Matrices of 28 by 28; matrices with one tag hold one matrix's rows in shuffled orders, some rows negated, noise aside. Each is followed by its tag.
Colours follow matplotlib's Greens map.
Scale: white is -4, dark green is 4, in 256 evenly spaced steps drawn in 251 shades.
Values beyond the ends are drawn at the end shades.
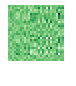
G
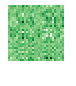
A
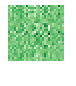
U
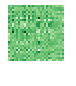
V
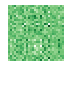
U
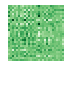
V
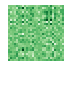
A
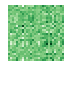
A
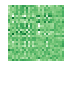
V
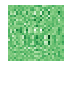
U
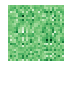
A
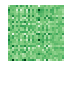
V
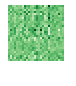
U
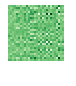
G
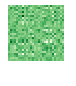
A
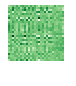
V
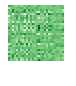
V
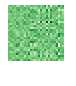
G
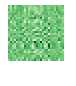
U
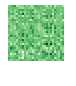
A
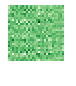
V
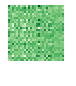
V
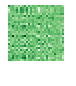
V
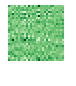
V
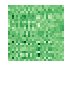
V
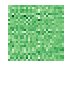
V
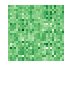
A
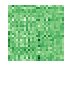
V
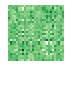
A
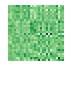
G
